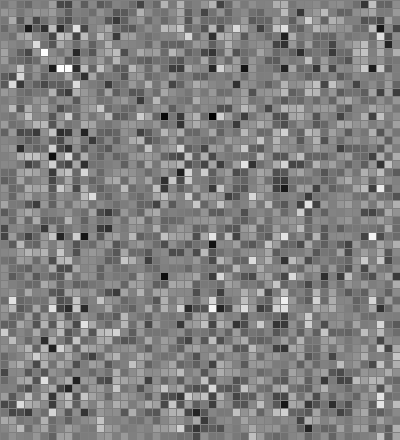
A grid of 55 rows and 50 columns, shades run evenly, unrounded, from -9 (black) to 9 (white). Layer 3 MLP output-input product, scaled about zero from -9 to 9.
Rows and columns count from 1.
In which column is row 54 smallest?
39
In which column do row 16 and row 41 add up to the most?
11
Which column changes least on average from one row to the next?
45
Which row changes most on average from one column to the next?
9
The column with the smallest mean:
27
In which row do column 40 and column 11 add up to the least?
10
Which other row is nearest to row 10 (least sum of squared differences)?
28
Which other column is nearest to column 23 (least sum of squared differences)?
35
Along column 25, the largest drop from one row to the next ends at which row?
54
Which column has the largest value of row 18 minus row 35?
21
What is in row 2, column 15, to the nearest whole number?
-3
